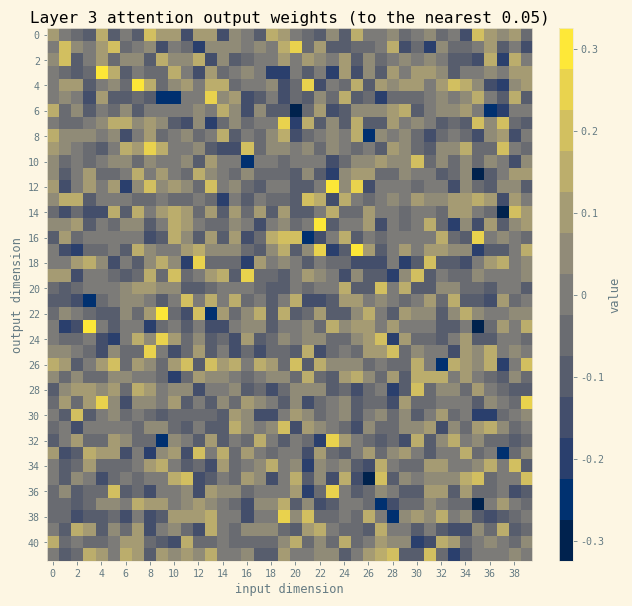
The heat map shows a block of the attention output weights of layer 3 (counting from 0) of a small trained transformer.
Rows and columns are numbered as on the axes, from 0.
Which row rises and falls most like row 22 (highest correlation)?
24
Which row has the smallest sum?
5
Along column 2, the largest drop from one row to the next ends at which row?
31
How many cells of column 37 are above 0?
12
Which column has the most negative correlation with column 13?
9
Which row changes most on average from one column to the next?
26
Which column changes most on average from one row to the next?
35
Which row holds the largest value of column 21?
4
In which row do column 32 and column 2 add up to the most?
30
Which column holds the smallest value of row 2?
37
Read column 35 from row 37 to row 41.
-0.3 -0.1 0.05 0 0
